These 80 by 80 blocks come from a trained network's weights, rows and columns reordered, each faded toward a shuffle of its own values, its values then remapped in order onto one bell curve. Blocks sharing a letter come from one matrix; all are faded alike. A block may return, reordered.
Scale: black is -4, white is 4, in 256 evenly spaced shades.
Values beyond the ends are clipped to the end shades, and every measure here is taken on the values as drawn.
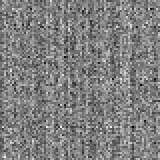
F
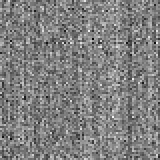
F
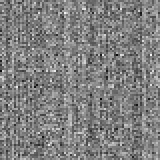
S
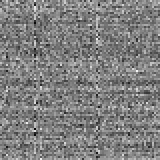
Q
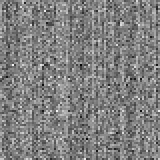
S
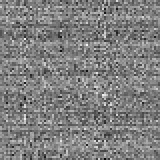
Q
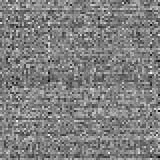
Q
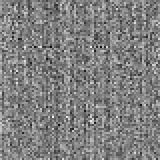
F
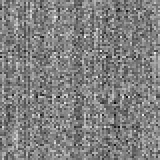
S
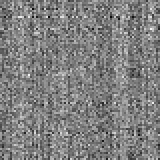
S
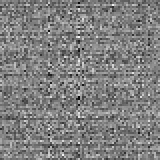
Q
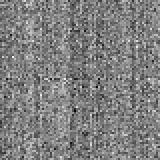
F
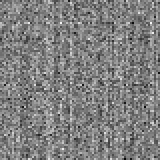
F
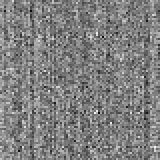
S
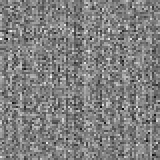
F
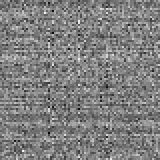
Q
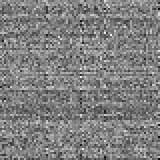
Q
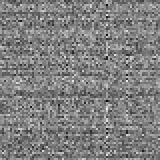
Q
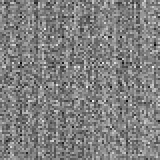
F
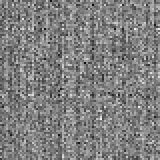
F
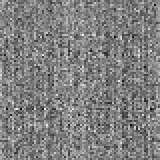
S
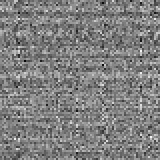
Q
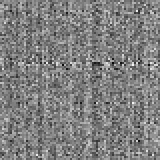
S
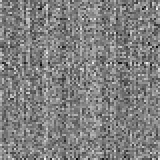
F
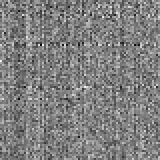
S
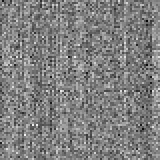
F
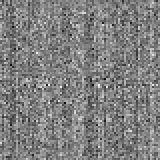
F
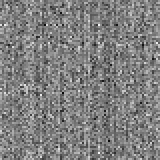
F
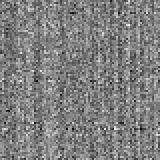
S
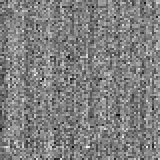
F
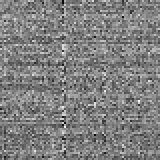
Q
